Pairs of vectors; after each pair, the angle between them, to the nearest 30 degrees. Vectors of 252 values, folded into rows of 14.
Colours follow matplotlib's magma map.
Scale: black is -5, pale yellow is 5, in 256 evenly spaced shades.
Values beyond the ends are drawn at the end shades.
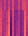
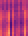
30 degrees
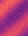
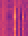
90 degrees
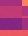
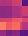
150 degrees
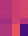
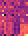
120 degrees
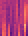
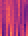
150 degrees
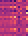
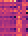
150 degrees
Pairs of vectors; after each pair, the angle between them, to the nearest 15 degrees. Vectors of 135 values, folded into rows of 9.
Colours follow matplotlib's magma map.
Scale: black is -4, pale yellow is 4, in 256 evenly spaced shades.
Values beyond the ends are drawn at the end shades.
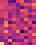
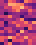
135 degrees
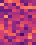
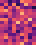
135 degrees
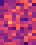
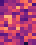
30 degrees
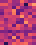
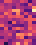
75 degrees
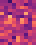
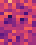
150 degrees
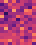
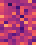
105 degrees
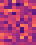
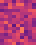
135 degrees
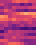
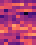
150 degrees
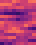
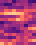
165 degrees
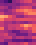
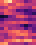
165 degrees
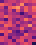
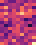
135 degrees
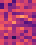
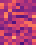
150 degrees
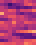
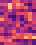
135 degrees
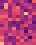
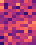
135 degrees
